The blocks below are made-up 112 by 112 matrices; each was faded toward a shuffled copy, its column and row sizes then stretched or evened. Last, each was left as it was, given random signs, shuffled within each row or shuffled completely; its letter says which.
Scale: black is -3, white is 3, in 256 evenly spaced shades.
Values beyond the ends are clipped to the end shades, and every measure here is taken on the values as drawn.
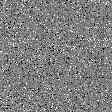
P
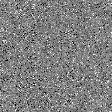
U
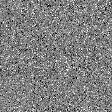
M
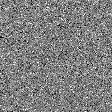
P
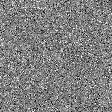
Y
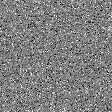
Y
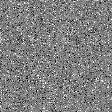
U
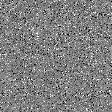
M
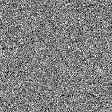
U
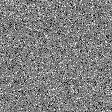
Y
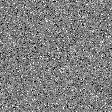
P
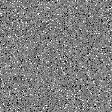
U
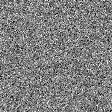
Y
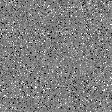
U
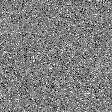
P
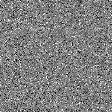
U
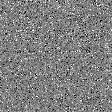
P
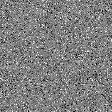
M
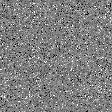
M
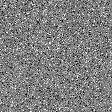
Y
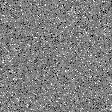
Y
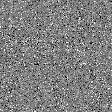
M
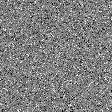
Y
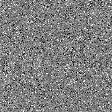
U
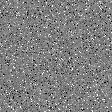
Y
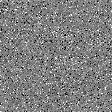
U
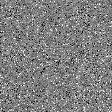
U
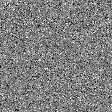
P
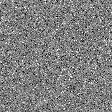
Y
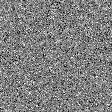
Y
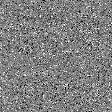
M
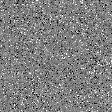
U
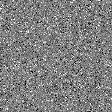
M
